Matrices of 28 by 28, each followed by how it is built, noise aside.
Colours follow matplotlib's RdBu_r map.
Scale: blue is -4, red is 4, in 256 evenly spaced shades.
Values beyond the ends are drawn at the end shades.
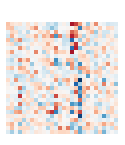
uneven columns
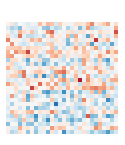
blocks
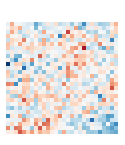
smooth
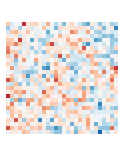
smooth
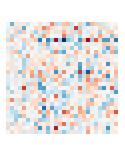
low rank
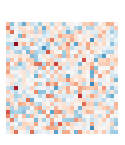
repeating rows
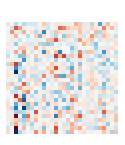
uneven columns
